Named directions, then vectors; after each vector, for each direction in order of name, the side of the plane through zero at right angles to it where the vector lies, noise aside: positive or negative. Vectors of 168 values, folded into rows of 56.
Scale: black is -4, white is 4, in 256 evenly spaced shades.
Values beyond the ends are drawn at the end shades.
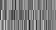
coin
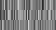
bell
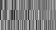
positive, positive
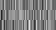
positive, negative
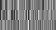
positive, positive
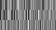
positive, positive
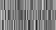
negative, positive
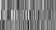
negative, negative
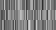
positive, negative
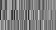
positive, positive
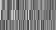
negative, negative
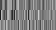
positive, positive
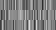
positive, negative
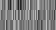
negative, negative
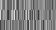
negative, negative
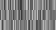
negative, positive
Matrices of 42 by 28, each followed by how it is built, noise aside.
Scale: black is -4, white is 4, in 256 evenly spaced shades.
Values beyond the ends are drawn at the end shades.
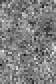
smooth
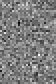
low rank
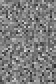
repeating columns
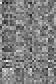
low rank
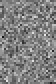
noise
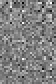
low rank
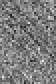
Toeplitz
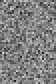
noise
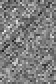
Hankel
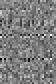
low rank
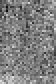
smooth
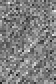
Hankel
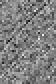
Hankel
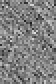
Toeplitz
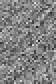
Hankel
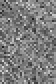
Toeplitz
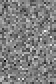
noise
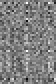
low rank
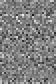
repeating columns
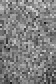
smooth
